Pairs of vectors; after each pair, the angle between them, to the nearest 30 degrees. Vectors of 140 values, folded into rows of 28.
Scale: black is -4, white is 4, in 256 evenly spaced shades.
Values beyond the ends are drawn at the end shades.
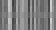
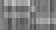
120 degrees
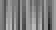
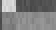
90 degrees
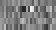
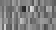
30 degrees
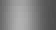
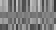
90 degrees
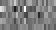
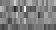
30 degrees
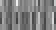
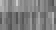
30 degrees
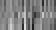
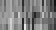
30 degrees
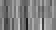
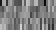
120 degrees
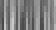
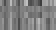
90 degrees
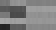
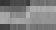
60 degrees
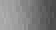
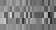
60 degrees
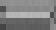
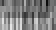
120 degrees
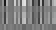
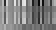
30 degrees
